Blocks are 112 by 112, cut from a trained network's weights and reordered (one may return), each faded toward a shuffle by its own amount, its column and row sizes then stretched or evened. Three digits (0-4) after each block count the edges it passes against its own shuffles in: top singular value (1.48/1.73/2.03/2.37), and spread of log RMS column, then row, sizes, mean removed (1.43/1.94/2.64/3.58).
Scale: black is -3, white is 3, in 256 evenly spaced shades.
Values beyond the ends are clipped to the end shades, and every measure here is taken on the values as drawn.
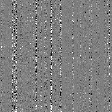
3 4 0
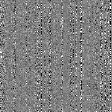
1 4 1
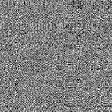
4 1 1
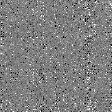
1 3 2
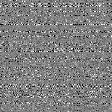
3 0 4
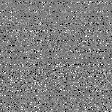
0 1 4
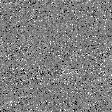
0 0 2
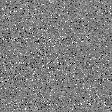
0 0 2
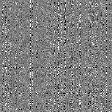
1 4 2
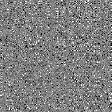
3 2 1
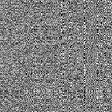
4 2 1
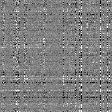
4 4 2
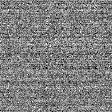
2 2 1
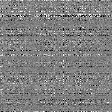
3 3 4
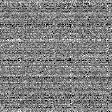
4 2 3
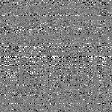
4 2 4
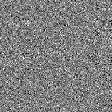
3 0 0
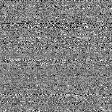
0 1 4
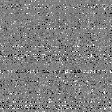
2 2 4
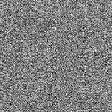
4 0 0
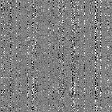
3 4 1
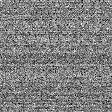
2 1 0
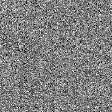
1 2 0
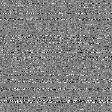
0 0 4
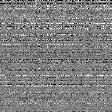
4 2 4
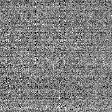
2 3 1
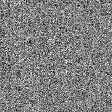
1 1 0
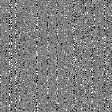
3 4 0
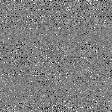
0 0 3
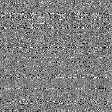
1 0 4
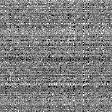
4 3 2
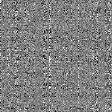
0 4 2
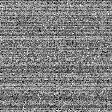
4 1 0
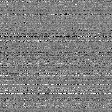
3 1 4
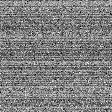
4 0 0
